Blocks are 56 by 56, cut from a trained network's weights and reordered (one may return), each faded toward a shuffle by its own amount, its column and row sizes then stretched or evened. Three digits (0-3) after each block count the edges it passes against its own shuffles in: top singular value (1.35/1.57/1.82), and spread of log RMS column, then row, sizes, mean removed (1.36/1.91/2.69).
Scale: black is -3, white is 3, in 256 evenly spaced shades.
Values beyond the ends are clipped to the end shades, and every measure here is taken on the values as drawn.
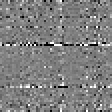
3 2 3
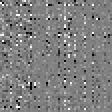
0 3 2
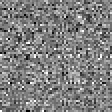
2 0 2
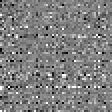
2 2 3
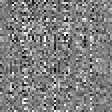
2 3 1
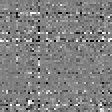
1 2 3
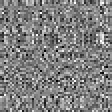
3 2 2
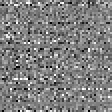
1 2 3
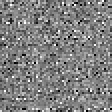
0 0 2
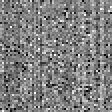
2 0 1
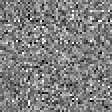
2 1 1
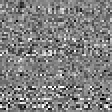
3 0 3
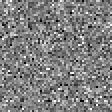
1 0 1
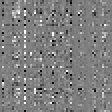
2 3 2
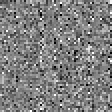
2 2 0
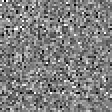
0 0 1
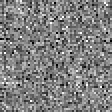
1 0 1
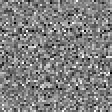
0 0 2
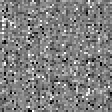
0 2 0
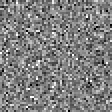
2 1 0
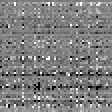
3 2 3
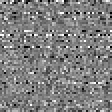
1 0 3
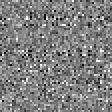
1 0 2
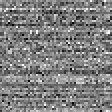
3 0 1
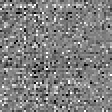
1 2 1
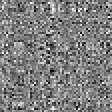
3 2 2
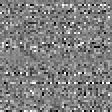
2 1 3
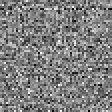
2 0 1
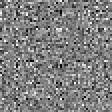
2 2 2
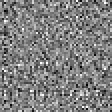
2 2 1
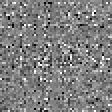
0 2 2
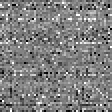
2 0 2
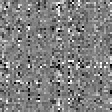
0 3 2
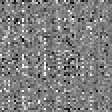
2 2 2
